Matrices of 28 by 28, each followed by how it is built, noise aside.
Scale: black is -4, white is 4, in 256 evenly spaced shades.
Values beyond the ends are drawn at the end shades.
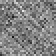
Toeplitz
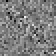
banded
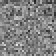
blocks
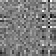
low rank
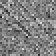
Toeplitz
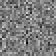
low rank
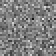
repeating columns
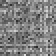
blocks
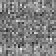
blocks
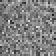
noise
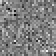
banded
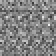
repeating columns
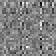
low rank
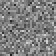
noise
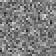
noise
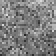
smooth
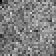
smooth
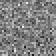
noise
